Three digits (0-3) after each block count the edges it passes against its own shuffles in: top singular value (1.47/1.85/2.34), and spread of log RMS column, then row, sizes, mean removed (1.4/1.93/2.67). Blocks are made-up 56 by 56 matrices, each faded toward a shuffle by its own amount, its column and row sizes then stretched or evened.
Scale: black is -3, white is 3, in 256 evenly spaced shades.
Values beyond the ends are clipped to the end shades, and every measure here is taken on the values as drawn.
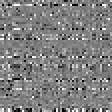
3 1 3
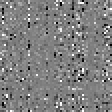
0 3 2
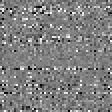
1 1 3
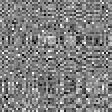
3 1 1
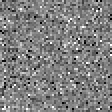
0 1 1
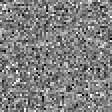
0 0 0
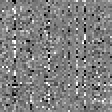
2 3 1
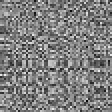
3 1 1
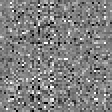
2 2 1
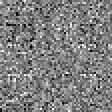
1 1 1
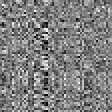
3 3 0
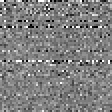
2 0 3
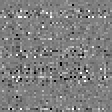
0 1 3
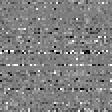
0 0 3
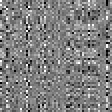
3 3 0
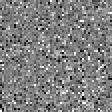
0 1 1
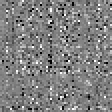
0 3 2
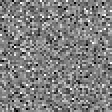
2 0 0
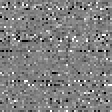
0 0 3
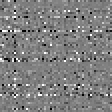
1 2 3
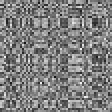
3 1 2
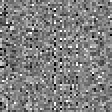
2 2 0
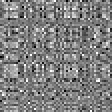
3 0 2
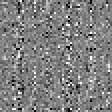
1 3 1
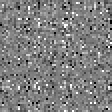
1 2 1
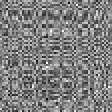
3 2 0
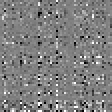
1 3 3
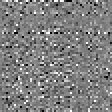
2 2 2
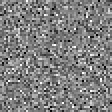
1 0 1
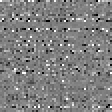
0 1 3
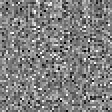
2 1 0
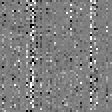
2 3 0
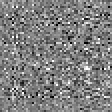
2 1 2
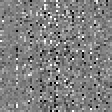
0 3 0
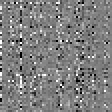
0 3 2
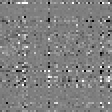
1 2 3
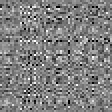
3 2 2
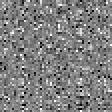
2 2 0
